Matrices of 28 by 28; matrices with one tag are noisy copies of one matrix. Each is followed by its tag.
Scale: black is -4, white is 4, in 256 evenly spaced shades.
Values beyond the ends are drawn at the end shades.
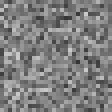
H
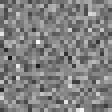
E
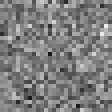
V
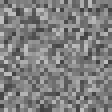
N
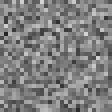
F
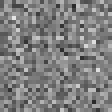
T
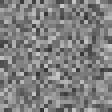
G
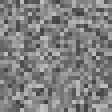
F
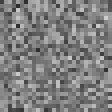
T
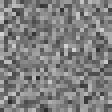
N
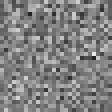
T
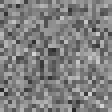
E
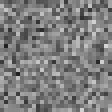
N
